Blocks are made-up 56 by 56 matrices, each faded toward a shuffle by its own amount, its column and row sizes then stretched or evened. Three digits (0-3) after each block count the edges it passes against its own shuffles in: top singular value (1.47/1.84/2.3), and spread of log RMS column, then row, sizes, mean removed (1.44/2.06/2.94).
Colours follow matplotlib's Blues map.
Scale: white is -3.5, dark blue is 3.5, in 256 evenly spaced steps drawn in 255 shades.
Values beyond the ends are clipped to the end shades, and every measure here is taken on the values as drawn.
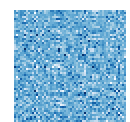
2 1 1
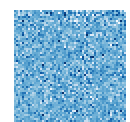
1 1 1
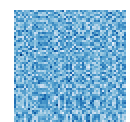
3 1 1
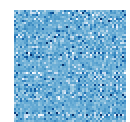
2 0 2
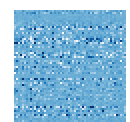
0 1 3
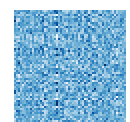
3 2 1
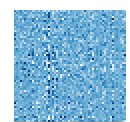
0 3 1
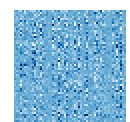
1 3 1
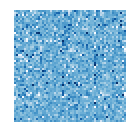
0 1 1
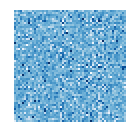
1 1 0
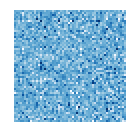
0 1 1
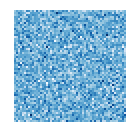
0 0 0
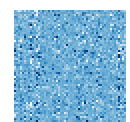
0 2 1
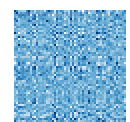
3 2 2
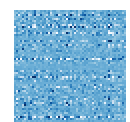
1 1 3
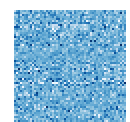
2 0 2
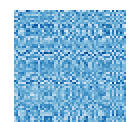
3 0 3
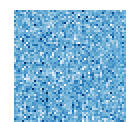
0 1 0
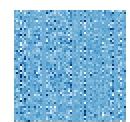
1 3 1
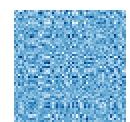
3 1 2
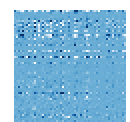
2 2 3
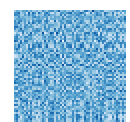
3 0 2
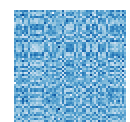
3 1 1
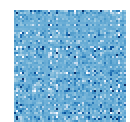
0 2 3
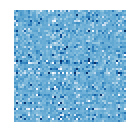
0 2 2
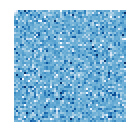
1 1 0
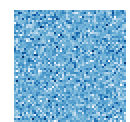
0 0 0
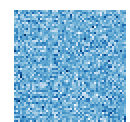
2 0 0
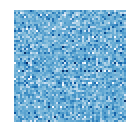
0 1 2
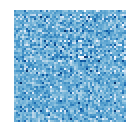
1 1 2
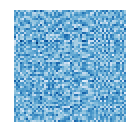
3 0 2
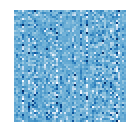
0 3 0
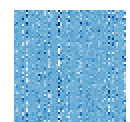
2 3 0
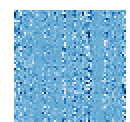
1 3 1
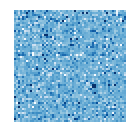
1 0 1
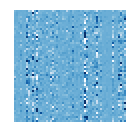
1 3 0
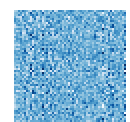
2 2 1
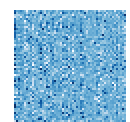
2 2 0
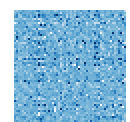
2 1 1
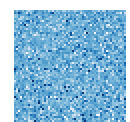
0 0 1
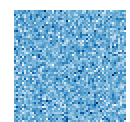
0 0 0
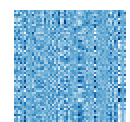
3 3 1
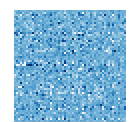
0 1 2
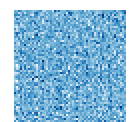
2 1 0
